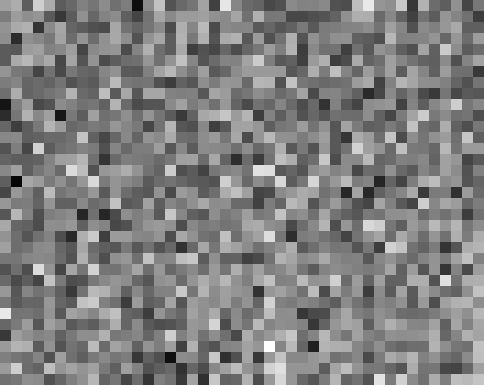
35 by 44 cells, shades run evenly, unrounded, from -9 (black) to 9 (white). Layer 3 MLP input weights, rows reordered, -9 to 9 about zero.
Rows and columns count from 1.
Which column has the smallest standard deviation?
12
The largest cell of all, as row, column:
32, 25
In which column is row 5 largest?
41
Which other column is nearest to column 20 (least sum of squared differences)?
18
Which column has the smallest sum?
13
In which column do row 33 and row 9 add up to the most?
20
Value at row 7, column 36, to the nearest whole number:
2
